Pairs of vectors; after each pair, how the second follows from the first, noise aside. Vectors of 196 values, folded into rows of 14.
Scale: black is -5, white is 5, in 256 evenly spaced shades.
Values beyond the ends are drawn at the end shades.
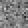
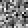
scaled up.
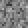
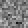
reversed.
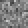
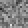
wrapped around, negated.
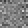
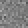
reversed, negated, shrunk.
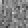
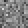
shuffled.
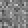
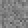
reversed, negated, shrunk.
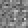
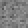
reversed, negated, shrunk.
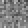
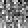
scaled up.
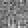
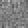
reversed, shrunk.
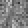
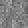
shrunk.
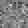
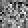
scaled up.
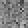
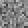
shuffled.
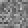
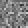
reversed.
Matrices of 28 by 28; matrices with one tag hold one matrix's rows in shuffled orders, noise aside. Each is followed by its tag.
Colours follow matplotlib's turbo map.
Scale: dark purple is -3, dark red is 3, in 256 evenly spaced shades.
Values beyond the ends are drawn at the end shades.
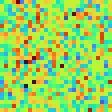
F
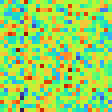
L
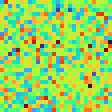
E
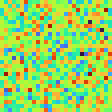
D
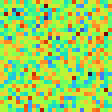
D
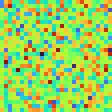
E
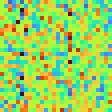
L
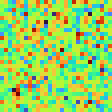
F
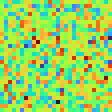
E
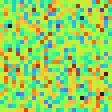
D
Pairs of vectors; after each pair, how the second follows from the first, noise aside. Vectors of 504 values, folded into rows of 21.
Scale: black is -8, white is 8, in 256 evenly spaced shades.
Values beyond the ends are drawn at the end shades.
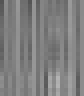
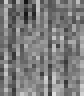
reversed, negated, scaled up.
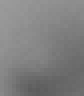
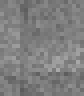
wrapped around, negated, partly zeroed.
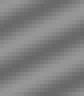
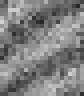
wrapped around, negated, scaled up.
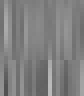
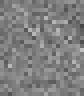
shuffled.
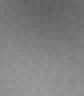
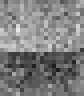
wrapped around, scaled up.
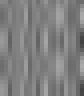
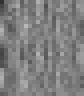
reversed.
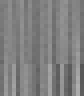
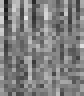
reversed, negated, scaled up.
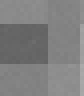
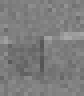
wrapped around, negated, partly zeroed.
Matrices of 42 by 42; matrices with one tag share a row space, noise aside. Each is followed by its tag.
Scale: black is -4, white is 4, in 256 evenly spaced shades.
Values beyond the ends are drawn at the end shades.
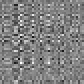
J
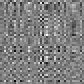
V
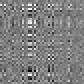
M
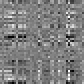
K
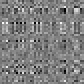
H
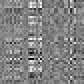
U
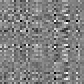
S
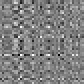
J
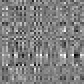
H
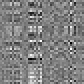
U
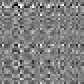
J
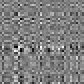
J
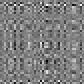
V
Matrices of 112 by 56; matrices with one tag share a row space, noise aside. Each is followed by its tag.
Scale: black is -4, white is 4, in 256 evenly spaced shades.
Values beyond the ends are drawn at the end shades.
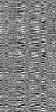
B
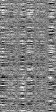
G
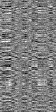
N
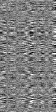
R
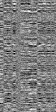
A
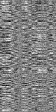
N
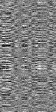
N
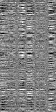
G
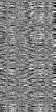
R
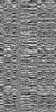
A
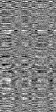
N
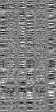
G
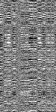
A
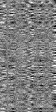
R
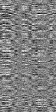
N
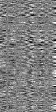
R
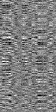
N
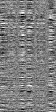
G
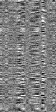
B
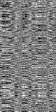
N
